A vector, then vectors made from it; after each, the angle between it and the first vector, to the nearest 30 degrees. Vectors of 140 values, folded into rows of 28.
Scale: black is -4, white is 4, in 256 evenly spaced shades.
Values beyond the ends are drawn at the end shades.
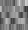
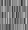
90 degrees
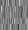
90 degrees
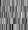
90 degrees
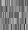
120 degrees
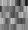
150 degrees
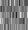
120 degrees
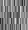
90 degrees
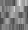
30 degrees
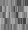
150 degrees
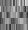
30 degrees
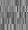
90 degrees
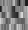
150 degrees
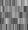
30 degrees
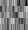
150 degrees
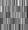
60 degrees
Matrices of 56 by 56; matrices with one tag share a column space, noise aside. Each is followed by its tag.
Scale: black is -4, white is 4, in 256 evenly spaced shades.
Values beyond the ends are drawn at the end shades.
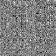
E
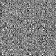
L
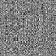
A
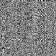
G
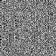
G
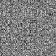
L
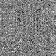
A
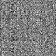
A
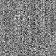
A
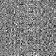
L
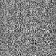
L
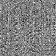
A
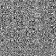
E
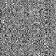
L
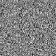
L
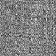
A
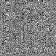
G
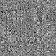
A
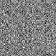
L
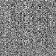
E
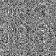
L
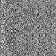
L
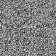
L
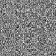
L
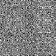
E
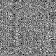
G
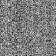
E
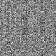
A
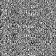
L
